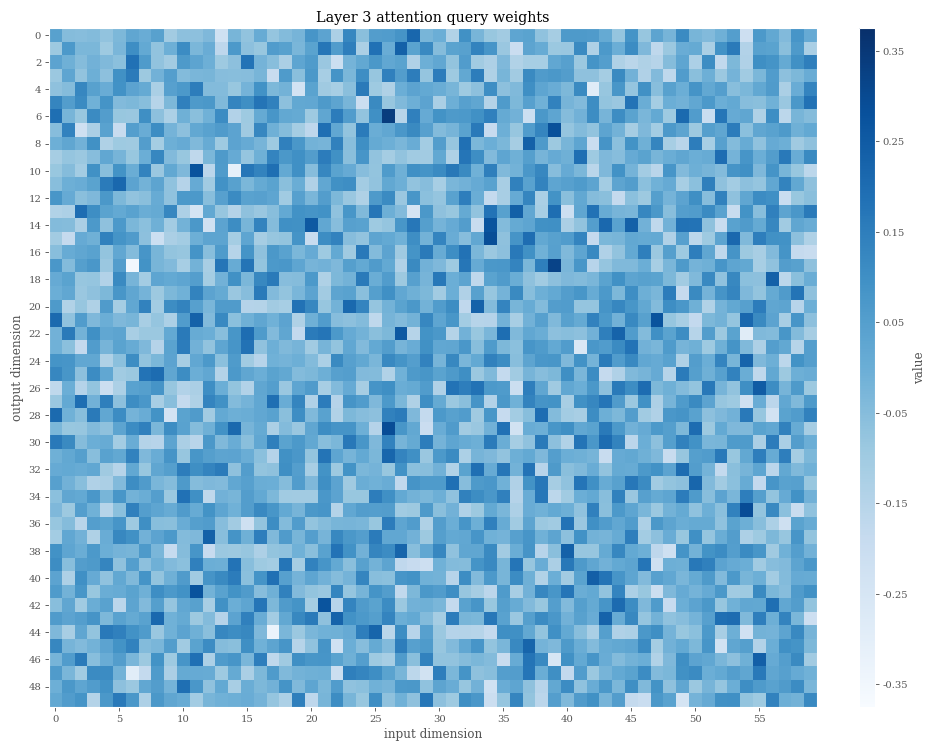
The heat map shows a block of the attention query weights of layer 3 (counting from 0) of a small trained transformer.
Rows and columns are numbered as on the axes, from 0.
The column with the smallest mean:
47
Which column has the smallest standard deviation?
1
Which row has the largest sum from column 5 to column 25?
37
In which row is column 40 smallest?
13
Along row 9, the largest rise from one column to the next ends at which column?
32
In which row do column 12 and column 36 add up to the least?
34
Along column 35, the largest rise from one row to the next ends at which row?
29
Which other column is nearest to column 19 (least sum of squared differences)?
23
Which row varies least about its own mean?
48
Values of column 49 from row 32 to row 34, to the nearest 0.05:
0.2 -0.05 0.15
